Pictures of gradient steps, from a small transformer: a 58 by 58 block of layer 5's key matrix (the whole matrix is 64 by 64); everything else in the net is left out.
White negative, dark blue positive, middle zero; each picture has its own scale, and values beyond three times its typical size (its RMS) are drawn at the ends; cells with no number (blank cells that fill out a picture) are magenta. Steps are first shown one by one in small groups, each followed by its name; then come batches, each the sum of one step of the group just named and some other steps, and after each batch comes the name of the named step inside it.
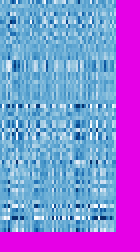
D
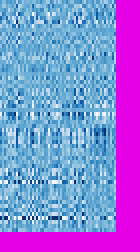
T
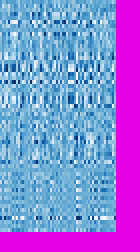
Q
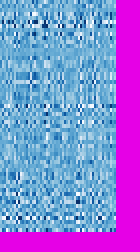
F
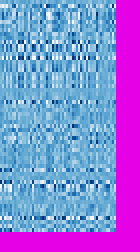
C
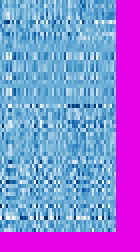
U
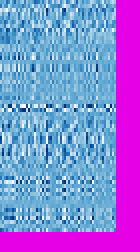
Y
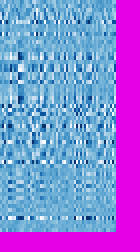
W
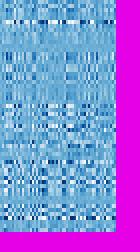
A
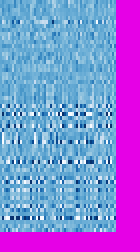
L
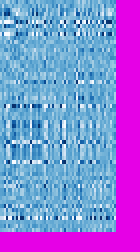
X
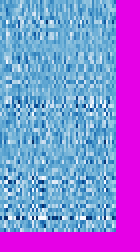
T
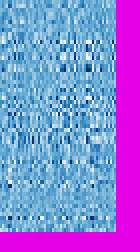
L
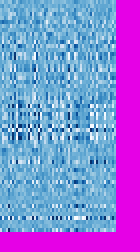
D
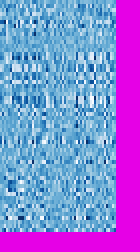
F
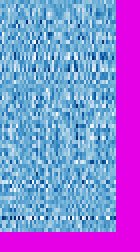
T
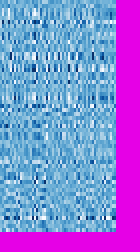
F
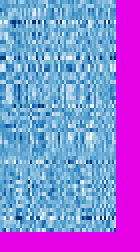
F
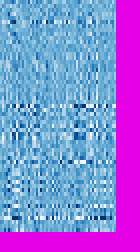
D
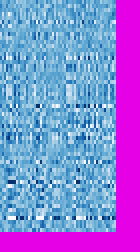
U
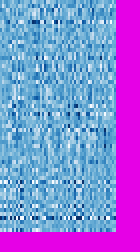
T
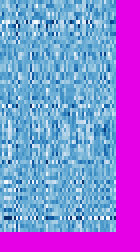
T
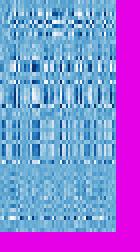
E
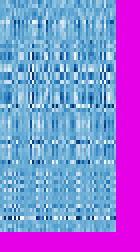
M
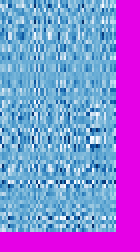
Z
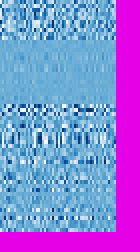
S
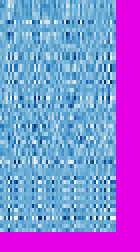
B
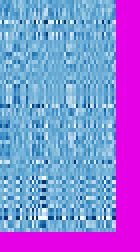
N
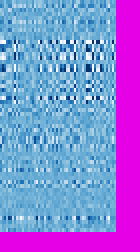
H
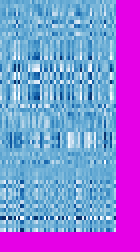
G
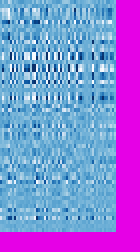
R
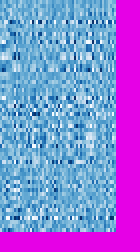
H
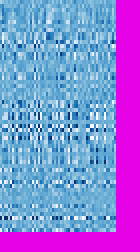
S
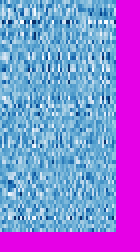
R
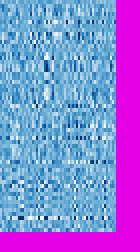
B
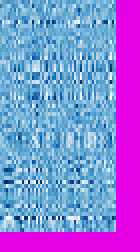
G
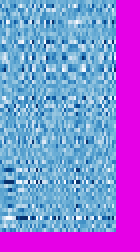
S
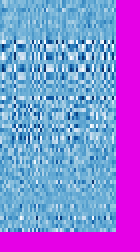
H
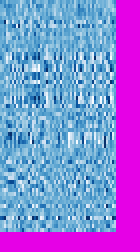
G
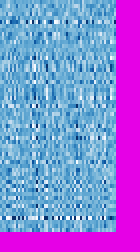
B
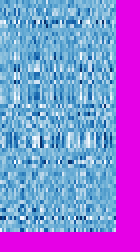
G
